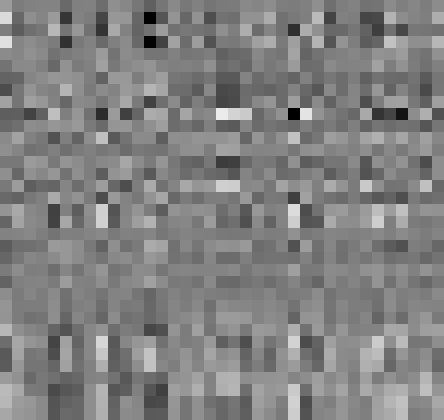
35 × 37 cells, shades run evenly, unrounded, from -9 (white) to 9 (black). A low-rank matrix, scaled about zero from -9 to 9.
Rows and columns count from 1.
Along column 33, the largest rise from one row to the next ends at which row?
10
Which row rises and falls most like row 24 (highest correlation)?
8
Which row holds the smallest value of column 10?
3
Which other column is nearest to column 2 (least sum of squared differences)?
29
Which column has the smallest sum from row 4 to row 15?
11
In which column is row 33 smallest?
25
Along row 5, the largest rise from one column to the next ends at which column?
26
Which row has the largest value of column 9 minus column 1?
2
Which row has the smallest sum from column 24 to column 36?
33
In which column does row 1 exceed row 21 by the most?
13
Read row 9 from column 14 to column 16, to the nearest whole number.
1 -1 2
